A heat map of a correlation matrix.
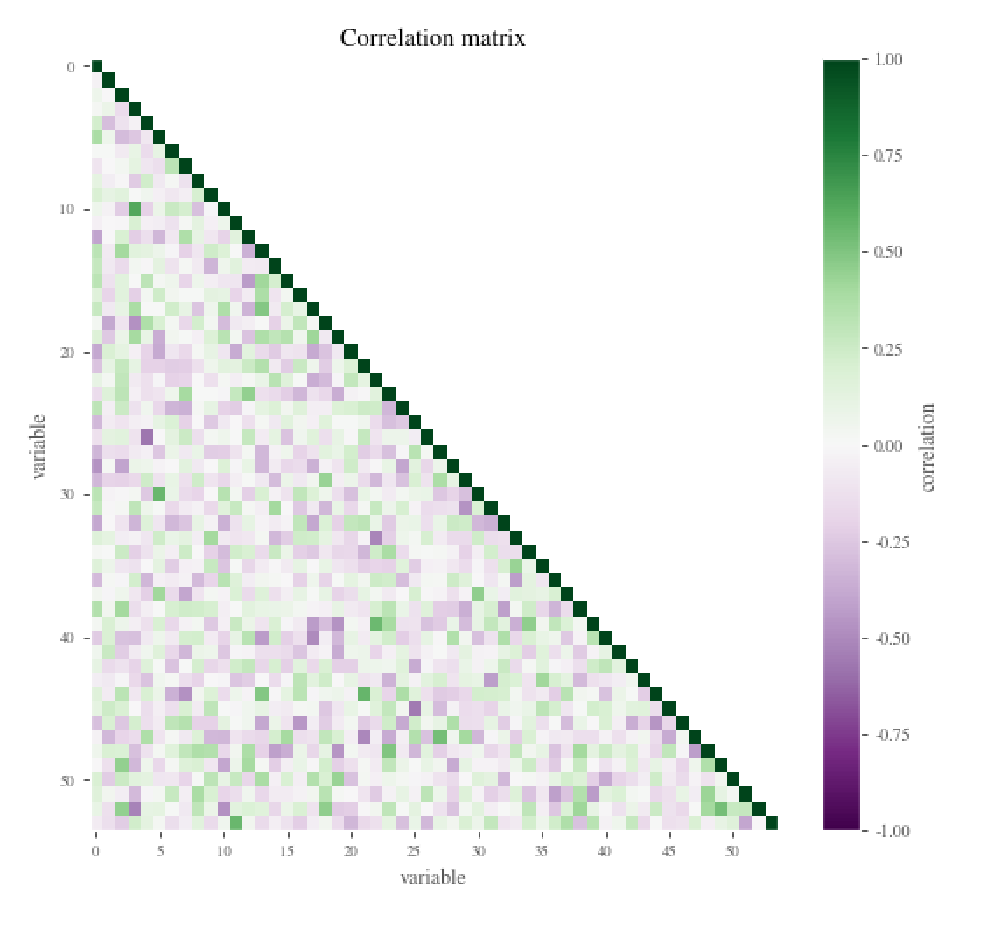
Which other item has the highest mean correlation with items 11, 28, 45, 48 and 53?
23
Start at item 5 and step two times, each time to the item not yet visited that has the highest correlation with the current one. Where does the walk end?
37
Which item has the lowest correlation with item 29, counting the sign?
31
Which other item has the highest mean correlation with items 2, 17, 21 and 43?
13
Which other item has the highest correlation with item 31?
14
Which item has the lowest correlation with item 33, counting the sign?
22
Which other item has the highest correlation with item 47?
27
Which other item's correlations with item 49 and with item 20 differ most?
52
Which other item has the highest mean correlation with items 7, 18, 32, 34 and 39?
40
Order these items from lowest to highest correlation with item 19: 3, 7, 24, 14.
7, 24, 14, 3
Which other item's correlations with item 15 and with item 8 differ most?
48
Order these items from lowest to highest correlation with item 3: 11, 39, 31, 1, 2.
2, 39, 1, 11, 31
